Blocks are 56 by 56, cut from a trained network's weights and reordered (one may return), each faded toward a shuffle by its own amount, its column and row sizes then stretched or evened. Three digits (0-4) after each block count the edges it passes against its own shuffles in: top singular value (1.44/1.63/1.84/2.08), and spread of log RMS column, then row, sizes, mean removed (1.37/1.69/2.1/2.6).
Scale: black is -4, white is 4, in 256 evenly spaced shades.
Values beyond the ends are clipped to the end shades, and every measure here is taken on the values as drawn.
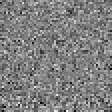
2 0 3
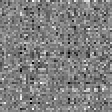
2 3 3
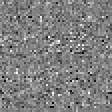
0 2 3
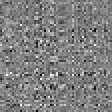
4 3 4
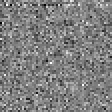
0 1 1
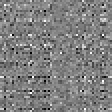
4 3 4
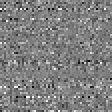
2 1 4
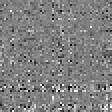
0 3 4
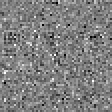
0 1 2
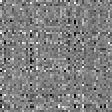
3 3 4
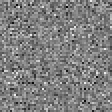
1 1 2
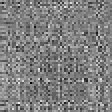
4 3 4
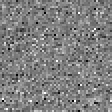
0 1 3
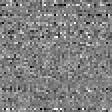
0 0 4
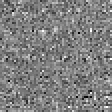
0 1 3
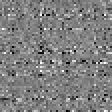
1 1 4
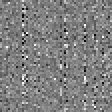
0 4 0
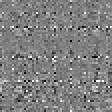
3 3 4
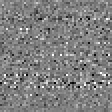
0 0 4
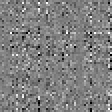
2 4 2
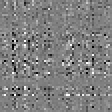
3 4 4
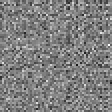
3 1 1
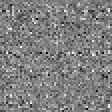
1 1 3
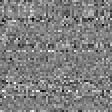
3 0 4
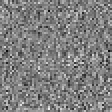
2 2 1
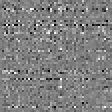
3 3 4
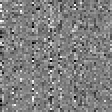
2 4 0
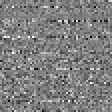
2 0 4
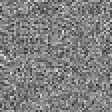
2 0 0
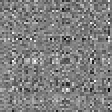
4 3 3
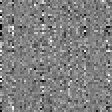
3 4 2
